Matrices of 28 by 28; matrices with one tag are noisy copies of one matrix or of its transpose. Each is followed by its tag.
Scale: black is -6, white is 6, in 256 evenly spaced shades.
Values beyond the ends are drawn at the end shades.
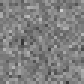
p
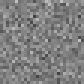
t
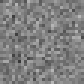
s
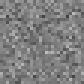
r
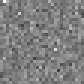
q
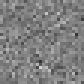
r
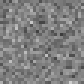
p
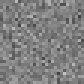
t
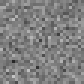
q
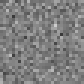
s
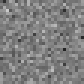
s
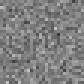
q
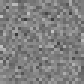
t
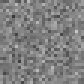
s
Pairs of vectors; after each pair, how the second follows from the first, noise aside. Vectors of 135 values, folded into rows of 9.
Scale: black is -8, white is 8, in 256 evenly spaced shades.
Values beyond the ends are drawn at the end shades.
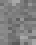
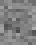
wrapped around, negated.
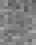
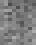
copied.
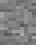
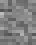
copied.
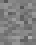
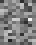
wrapped around, scaled up.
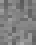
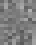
negated.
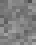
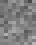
copied.
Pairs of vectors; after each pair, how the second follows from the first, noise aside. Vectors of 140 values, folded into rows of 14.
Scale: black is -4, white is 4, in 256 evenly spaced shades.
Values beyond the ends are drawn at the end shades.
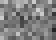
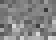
reversed, partly zeroed.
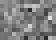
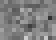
negated, shrunk.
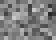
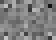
partly zeroed.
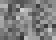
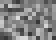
sign-scrambled.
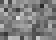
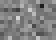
partly zeroed.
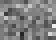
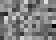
sign-scrambled.
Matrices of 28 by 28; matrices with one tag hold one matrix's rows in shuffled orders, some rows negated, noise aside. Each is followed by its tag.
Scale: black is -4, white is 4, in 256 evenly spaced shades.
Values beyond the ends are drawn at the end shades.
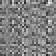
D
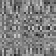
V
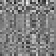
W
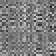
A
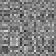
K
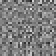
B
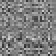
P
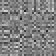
K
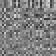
V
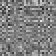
P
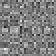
K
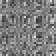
A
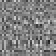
V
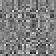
W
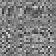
P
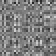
V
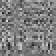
P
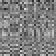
K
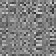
A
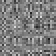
V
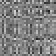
V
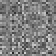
D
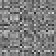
K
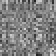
A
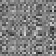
A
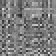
P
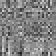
P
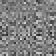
A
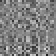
W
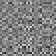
B
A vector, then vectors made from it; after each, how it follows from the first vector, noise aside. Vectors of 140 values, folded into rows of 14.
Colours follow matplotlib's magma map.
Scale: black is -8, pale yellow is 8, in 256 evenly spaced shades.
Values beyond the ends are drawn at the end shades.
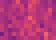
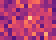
scaled up.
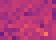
partly zeroed.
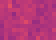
reversed, shrunk.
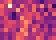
reversed, scaled up.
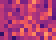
scaled up.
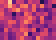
reversed, scaled up.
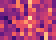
scaled up.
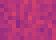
wrapped around, negated, shrunk.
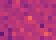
partly zeroed.
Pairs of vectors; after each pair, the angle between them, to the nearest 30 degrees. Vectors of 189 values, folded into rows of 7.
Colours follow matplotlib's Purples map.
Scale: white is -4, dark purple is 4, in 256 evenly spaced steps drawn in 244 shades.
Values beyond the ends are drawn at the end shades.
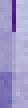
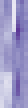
150 degrees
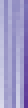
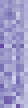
120 degrees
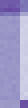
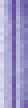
90 degrees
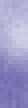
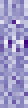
90 degrees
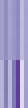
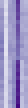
60 degrees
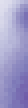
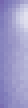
120 degrees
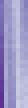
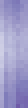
120 degrees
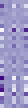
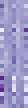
30 degrees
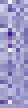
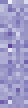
30 degrees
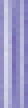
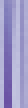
150 degrees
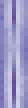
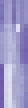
60 degrees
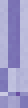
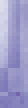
60 degrees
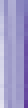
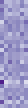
90 degrees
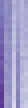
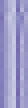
60 degrees
